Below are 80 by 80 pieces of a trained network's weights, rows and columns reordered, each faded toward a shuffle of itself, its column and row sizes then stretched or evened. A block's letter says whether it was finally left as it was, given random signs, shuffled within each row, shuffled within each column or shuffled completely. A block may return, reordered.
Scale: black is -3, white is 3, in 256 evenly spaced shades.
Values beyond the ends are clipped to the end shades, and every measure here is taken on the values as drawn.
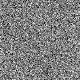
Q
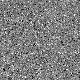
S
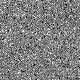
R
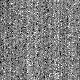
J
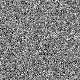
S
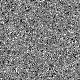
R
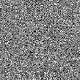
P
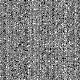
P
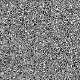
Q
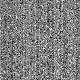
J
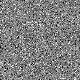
Q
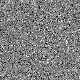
S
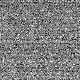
S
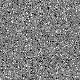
J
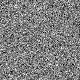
S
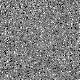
Q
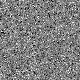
R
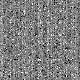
P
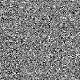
P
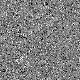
J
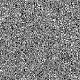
P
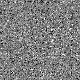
Q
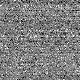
P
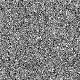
J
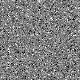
Q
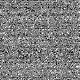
P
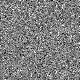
J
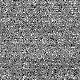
P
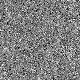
R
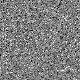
J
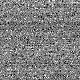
S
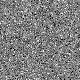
R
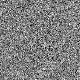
J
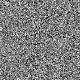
Q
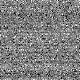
P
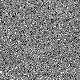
R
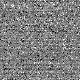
P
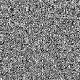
P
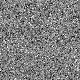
R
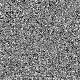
R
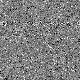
S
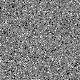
S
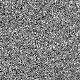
J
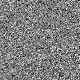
S
